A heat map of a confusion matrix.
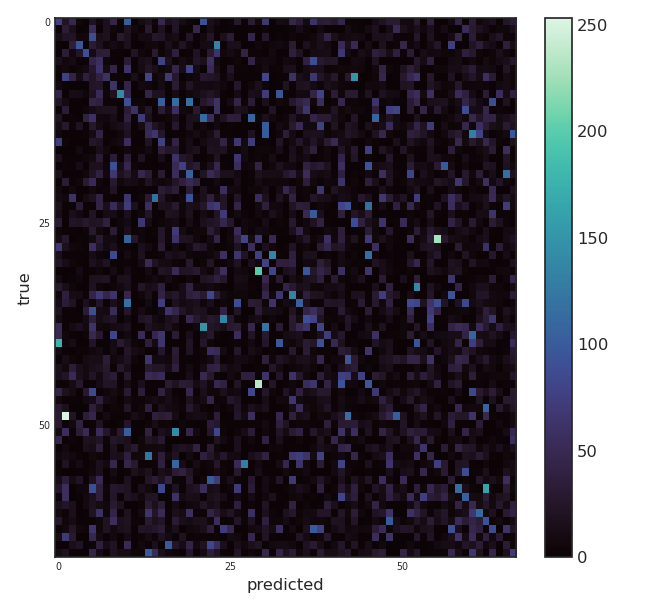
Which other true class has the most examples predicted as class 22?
57
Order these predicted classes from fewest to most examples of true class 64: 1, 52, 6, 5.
6, 52, 5, 1
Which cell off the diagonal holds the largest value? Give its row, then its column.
49, 1
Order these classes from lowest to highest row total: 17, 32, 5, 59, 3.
17, 32, 5, 3, 59
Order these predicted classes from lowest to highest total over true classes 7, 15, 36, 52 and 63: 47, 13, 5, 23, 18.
18, 23, 47, 13, 5
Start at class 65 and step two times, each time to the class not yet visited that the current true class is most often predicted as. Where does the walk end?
45
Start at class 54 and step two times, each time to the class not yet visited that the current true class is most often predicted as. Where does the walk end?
30
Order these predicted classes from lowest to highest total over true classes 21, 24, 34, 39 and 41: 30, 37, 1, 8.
1, 30, 37, 8
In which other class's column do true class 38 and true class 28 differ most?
21
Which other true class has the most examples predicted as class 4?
51
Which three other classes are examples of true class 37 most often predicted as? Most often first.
24, 36, 54
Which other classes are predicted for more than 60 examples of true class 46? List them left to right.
5, 28, 60
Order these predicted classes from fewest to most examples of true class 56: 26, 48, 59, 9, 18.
9, 48, 26, 18, 59
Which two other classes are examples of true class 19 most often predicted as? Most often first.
65, 51
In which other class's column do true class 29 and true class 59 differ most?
31
